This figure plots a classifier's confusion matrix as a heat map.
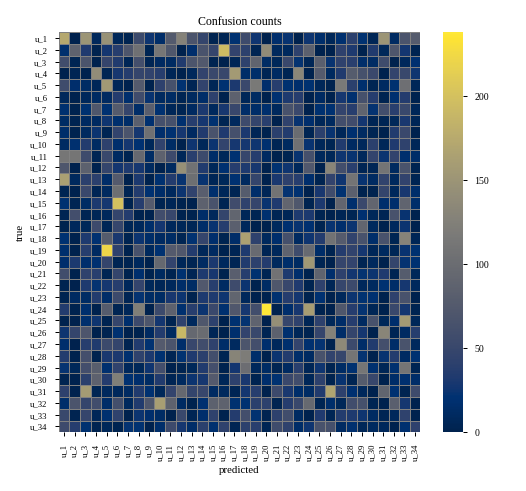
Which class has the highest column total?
u_33
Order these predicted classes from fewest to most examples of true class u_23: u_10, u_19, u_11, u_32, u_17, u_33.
u_19, u_10, u_11, u_32, u_33, u_17
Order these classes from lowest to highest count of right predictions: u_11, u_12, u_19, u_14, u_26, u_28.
u_11, u_14, u_19, u_28, u_26, u_12
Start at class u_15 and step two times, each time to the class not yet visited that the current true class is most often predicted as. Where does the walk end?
u_17
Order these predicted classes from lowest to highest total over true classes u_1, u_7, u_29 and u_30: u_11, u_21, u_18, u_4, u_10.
u_21, u_11, u_10, u_18, u_4
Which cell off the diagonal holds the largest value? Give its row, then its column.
u_24, u_20
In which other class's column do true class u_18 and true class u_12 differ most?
u_13
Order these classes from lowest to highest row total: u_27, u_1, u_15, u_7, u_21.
u_21, u_7, u_27, u_15, u_1
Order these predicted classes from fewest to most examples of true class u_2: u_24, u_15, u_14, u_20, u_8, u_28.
u_28, u_15, u_14, u_24, u_8, u_20
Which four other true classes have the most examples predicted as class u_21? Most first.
u_25, u_14, u_26, u_22
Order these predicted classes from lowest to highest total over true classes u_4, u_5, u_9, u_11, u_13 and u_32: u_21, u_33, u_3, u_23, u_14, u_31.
u_31, u_21, u_3, u_14, u_33, u_23
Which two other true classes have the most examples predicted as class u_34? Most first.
u_1, u_31
